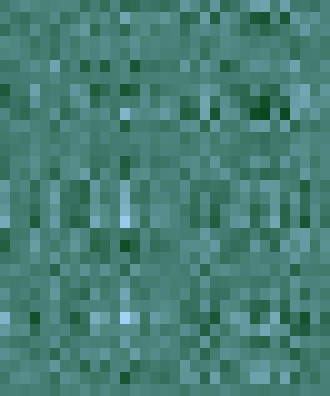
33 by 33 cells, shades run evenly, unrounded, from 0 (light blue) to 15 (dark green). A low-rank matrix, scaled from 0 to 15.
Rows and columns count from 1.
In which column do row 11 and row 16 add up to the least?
27
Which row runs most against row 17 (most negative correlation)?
15
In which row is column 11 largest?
6
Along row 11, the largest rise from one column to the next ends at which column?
30
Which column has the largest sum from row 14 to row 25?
9
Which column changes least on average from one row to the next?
5
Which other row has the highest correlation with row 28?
16
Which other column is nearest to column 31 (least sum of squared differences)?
4
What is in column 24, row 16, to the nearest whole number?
8
